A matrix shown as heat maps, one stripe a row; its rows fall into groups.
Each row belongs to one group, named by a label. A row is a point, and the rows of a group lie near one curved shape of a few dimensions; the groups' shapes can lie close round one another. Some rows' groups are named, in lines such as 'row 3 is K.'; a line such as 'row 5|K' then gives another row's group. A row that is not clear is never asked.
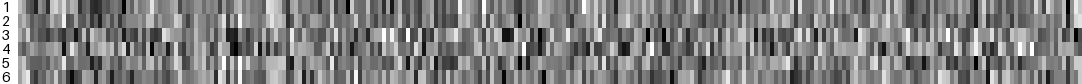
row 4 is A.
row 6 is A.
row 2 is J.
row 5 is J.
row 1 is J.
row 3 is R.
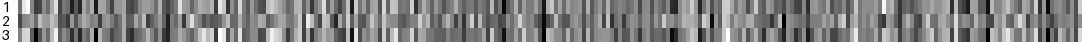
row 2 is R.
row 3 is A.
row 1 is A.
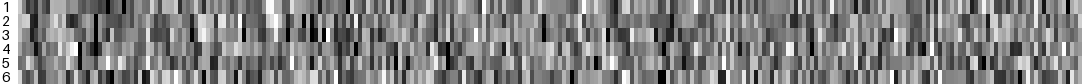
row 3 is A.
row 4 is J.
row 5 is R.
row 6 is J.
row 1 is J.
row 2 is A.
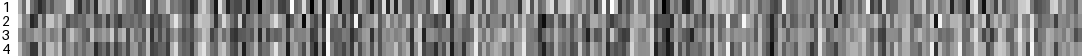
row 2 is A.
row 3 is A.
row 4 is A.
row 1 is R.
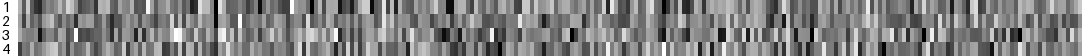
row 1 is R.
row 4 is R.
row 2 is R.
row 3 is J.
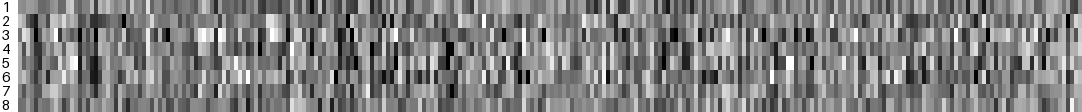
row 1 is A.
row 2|J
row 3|A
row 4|R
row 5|J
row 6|J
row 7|R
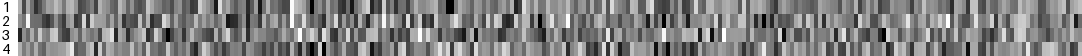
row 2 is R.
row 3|R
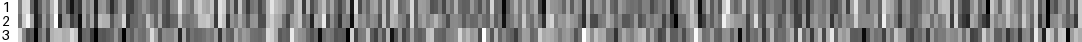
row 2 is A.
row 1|A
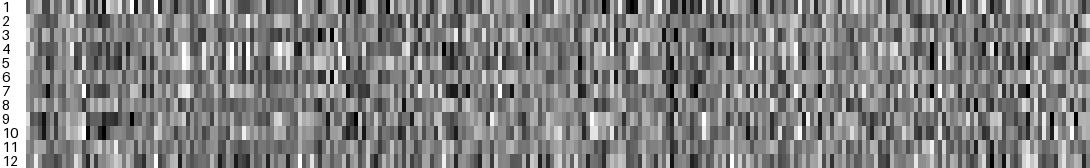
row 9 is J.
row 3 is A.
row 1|A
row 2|J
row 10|J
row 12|R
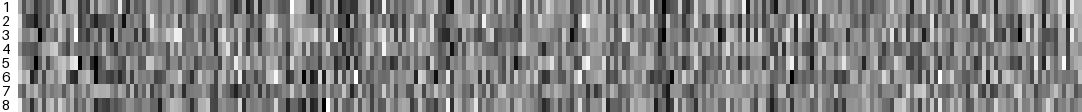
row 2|J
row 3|J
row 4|R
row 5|J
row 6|A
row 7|A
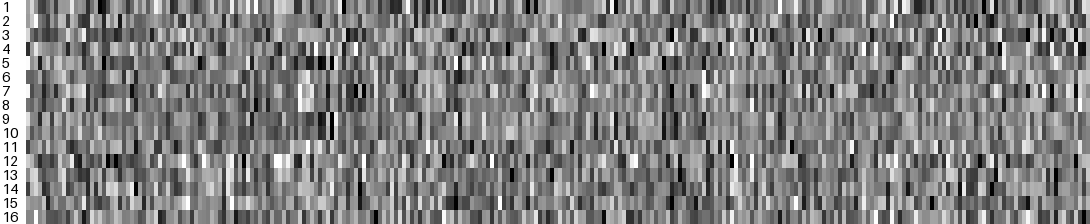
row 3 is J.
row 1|J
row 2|A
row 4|R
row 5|A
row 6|R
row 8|R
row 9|A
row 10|A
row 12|J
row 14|A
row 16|R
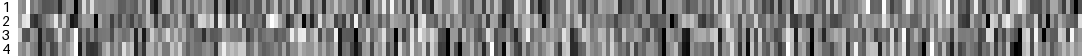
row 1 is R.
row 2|A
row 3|J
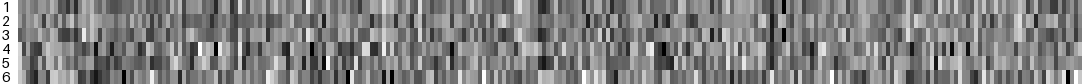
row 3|R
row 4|R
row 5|A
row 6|J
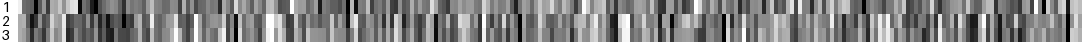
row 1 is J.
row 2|J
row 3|J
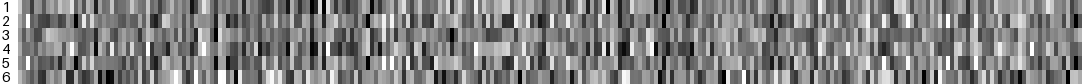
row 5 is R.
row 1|A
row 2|R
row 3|R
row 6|J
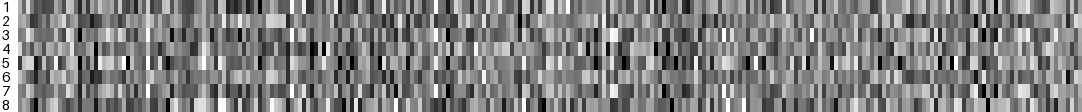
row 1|R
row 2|J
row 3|R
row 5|A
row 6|J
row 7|R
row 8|A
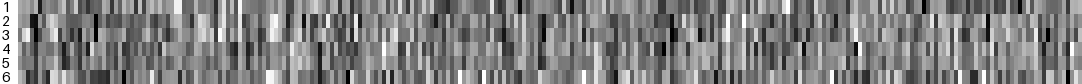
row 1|J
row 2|A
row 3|A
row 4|R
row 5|R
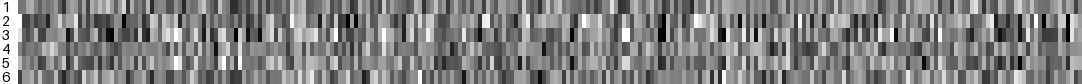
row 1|A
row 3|J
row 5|J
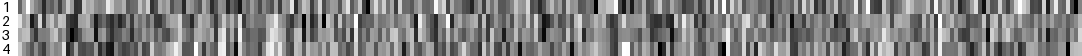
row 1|R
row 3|A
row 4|J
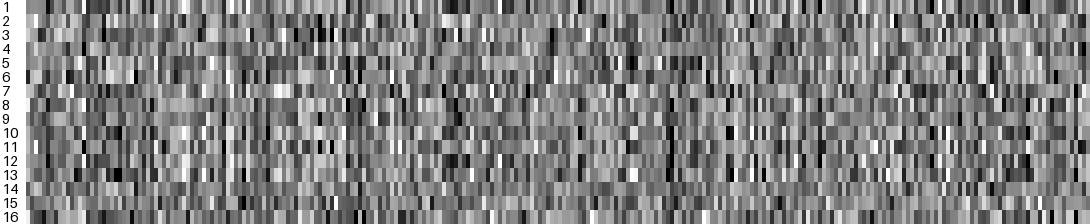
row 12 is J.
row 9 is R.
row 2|A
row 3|A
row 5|A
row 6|A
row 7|J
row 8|J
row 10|J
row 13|J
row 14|A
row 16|J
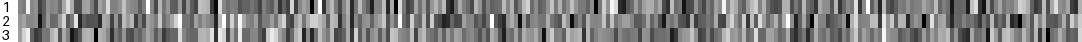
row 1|R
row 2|J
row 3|A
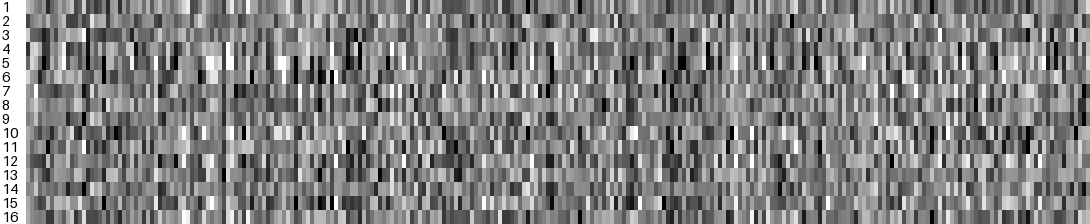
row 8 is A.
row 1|J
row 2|R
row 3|J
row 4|A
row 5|A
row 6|A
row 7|R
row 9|R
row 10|J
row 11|J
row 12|A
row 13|R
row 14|R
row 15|A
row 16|J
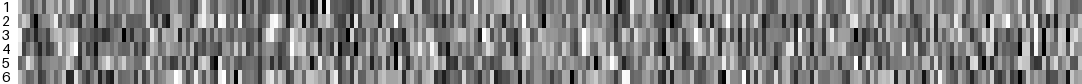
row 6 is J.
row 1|A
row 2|A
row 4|J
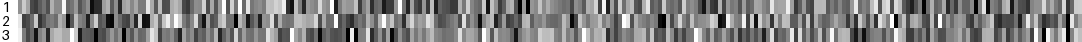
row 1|J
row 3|J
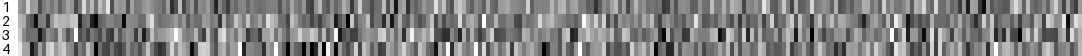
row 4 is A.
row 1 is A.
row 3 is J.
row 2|J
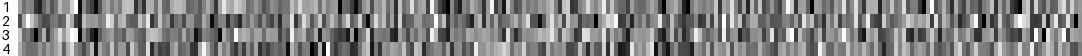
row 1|J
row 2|R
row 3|J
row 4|A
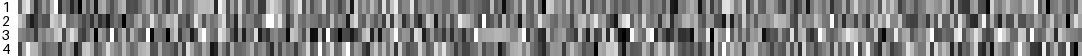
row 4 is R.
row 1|A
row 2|J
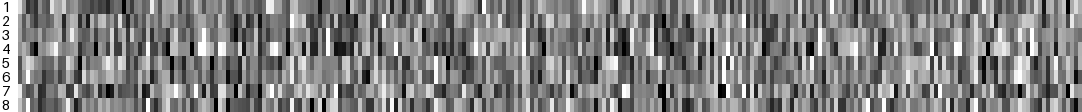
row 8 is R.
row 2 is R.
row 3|A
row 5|R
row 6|R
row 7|J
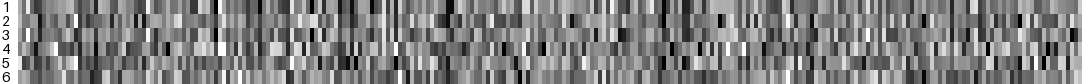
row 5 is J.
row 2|J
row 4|A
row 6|J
